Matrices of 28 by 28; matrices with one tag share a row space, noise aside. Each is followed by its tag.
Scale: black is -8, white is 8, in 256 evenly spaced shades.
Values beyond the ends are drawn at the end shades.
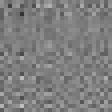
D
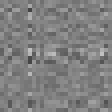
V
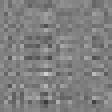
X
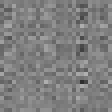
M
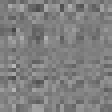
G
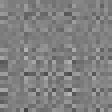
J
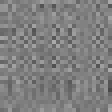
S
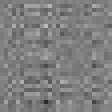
X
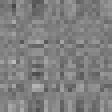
G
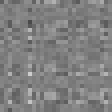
V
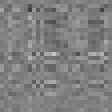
V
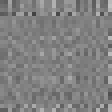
S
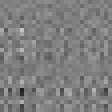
D
